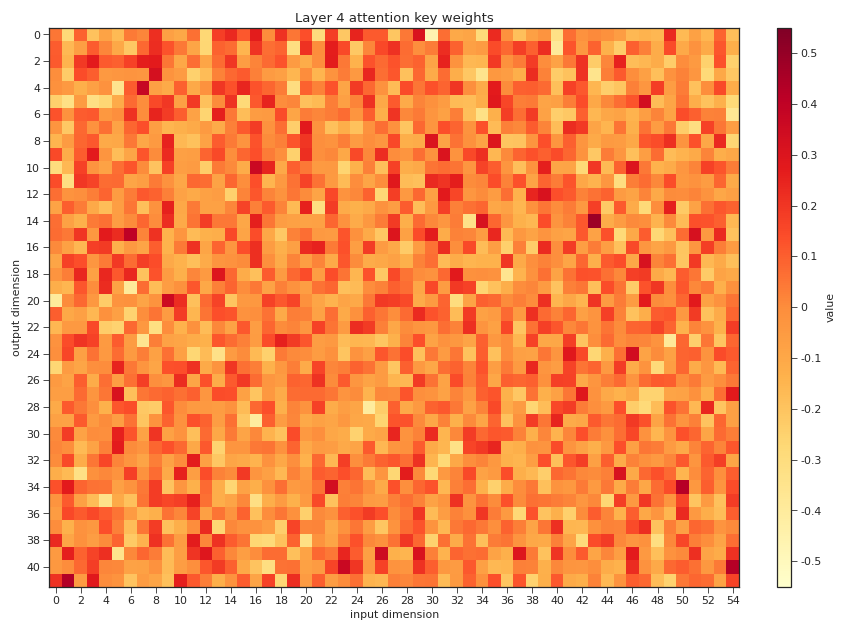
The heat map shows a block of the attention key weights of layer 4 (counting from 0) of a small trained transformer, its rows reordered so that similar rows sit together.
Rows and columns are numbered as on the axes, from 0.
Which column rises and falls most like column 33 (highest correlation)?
54
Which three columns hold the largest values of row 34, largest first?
50, 22, 1
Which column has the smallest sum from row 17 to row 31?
0
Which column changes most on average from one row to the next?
11
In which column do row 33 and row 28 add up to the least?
25
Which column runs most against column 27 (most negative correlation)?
15
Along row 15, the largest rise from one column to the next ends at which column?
27
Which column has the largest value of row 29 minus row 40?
17
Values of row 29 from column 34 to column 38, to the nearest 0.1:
-0.1 0.1 -0.2 0 0.2
